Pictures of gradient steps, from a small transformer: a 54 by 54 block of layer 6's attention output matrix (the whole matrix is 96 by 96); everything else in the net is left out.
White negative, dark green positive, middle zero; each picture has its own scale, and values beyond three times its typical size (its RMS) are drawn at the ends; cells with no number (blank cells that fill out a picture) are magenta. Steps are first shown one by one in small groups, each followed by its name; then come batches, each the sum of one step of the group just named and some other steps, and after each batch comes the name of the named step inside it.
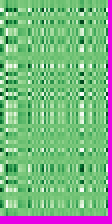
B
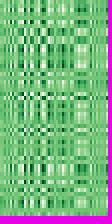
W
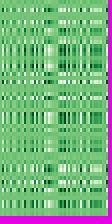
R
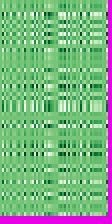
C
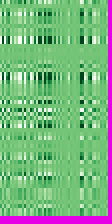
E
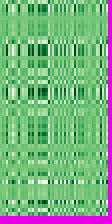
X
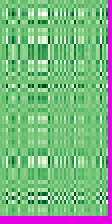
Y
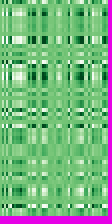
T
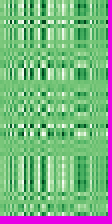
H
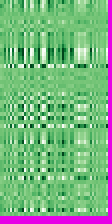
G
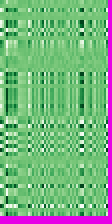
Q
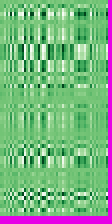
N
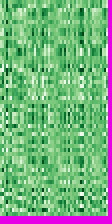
R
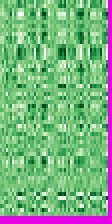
N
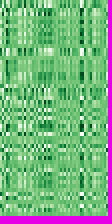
E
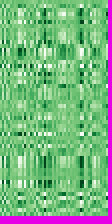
N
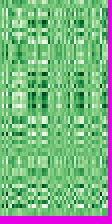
Y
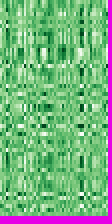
G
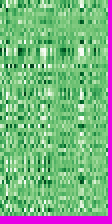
G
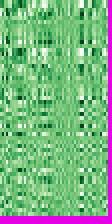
E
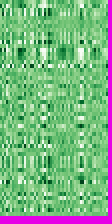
G
